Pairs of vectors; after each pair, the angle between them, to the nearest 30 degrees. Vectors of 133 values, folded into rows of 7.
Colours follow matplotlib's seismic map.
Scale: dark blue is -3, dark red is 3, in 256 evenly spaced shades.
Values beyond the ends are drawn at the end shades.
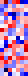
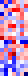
60 degrees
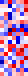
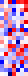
30 degrees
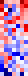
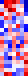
120 degrees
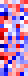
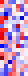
30 degrees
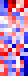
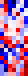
150 degrees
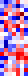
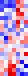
90 degrees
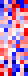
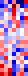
30 degrees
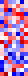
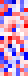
60 degrees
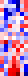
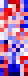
150 degrees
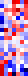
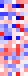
90 degrees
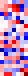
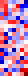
30 degrees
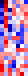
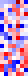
60 degrees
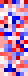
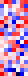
30 degrees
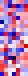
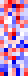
150 degrees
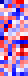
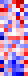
60 degrees
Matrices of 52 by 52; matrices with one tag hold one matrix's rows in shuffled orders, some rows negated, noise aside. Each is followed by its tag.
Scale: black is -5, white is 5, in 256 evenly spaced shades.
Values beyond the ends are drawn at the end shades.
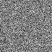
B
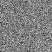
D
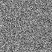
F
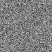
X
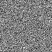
B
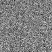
X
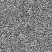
D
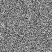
D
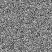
D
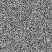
B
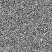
X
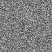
D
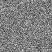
D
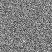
B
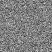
X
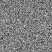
X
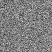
D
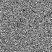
B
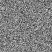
B
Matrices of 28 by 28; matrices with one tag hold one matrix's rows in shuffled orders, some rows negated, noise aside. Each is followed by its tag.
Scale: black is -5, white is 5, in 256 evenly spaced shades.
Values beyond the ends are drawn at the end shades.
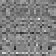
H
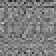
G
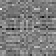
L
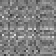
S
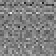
G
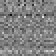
G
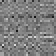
S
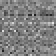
S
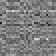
L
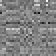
L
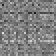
S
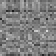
L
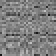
L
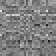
L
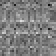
H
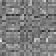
L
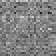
H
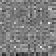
H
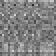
S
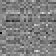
L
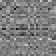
H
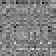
H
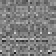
H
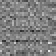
H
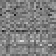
H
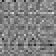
S
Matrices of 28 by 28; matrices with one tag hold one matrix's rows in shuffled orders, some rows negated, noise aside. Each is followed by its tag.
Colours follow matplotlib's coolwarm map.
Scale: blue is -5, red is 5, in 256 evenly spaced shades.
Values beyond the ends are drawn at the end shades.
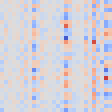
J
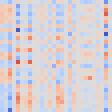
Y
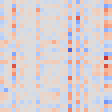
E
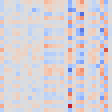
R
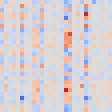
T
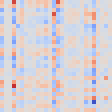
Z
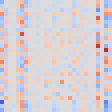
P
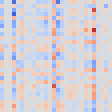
Z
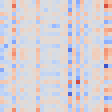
E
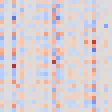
Z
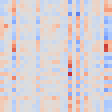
E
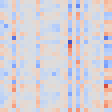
E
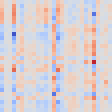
Z
